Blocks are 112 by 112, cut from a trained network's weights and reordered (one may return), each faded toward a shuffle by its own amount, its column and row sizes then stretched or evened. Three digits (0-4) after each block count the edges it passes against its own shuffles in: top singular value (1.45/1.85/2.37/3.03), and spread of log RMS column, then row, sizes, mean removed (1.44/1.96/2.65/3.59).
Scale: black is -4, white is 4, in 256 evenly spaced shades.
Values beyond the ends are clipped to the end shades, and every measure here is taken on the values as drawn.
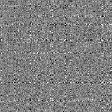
3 2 3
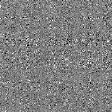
0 3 3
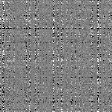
2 4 2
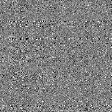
1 2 3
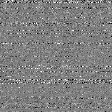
0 0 4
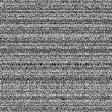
4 1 2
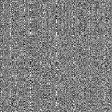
2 3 0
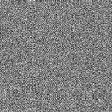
3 1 1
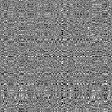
4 2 4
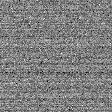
2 1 1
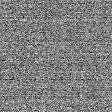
1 2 1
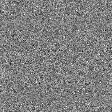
0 0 2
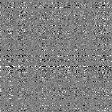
2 3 4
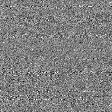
0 0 3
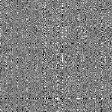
2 4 2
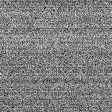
2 0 0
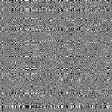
4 3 4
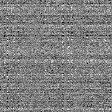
3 3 1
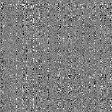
0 4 3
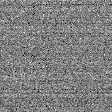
1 1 0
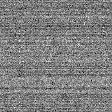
3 2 0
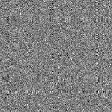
3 2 1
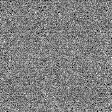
0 2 0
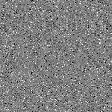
2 0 0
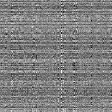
4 4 0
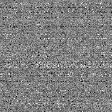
1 2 3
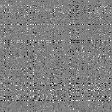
3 3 3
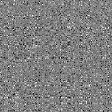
3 3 2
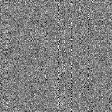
2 3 0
